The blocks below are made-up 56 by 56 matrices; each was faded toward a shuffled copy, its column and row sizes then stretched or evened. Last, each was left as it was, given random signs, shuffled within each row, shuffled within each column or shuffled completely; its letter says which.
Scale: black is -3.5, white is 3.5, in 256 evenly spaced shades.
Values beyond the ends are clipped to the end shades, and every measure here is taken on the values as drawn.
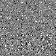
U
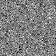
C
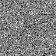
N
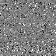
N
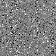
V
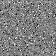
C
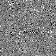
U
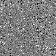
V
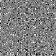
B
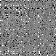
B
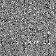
U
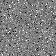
C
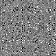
B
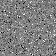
C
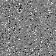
V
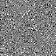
B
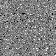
N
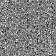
V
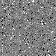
V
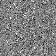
V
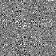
B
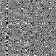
B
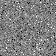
C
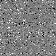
N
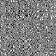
B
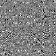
B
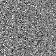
V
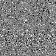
N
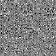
B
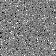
C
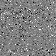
N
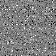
U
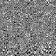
B
